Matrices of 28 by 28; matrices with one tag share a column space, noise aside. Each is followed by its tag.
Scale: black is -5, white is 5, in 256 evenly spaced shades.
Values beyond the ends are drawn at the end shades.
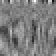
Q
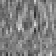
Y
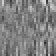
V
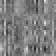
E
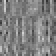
E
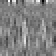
Q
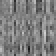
E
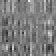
E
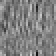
Y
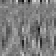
Q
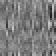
Y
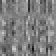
E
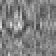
Y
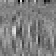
Q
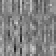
E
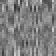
V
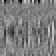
Q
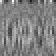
Q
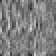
Y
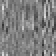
Y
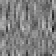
Y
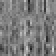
E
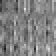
E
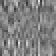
V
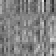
E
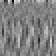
Q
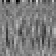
Q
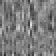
Y
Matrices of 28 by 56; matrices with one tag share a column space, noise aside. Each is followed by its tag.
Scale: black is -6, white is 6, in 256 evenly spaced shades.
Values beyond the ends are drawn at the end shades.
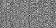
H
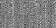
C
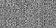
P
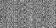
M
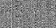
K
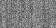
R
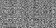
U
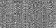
C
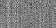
C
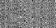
M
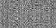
P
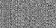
P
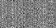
M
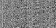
U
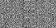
M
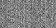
M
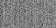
H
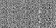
U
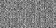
R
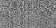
K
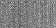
C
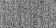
R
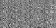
U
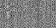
K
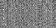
P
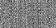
M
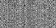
P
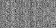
H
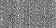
M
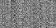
M
